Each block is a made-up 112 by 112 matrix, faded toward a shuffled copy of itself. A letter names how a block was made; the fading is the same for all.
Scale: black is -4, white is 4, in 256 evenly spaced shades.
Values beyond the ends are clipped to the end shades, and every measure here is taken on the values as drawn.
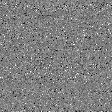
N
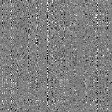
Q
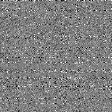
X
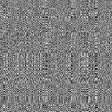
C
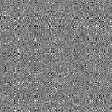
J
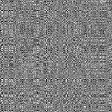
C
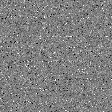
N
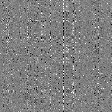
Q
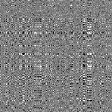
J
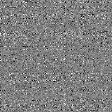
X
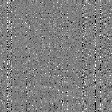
Q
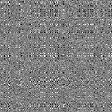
J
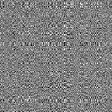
C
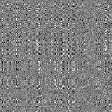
J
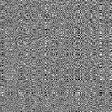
C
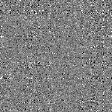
X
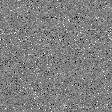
N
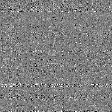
X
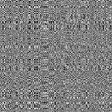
C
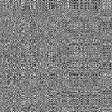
C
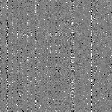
Q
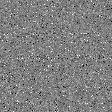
N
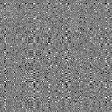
J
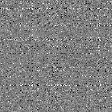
X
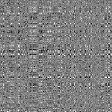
J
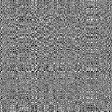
C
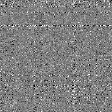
X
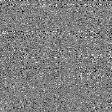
X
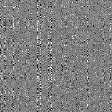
Q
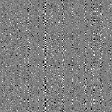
Q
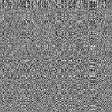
C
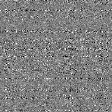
X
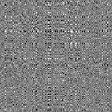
J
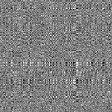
C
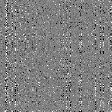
Q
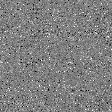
N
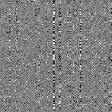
Q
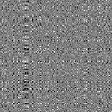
J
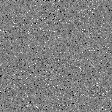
N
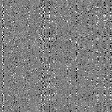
Q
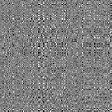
J
